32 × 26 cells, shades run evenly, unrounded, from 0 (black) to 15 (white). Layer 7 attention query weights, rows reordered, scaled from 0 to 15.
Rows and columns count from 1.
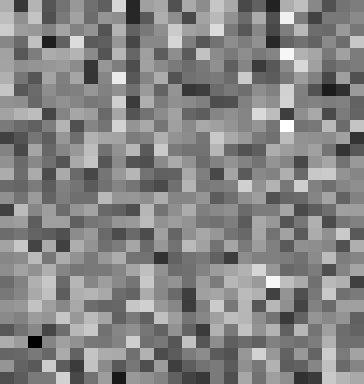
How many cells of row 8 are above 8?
9
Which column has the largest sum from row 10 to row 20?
23
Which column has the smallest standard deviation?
8
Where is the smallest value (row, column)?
29, 3
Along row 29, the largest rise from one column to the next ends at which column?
4
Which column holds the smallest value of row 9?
10
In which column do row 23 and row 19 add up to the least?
24
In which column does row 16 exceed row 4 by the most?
20
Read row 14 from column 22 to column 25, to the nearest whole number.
4 9 10 7
